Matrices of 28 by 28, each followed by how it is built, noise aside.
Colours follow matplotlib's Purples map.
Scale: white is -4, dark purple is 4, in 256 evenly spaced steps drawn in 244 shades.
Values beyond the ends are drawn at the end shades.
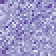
Hankel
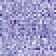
low rank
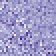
lower triangular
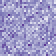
Hankel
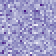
low rank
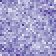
smooth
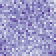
smooth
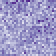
smooth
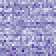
blocks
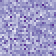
repeating rows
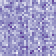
blocks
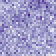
smooth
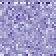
uneven rows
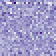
uneven rows
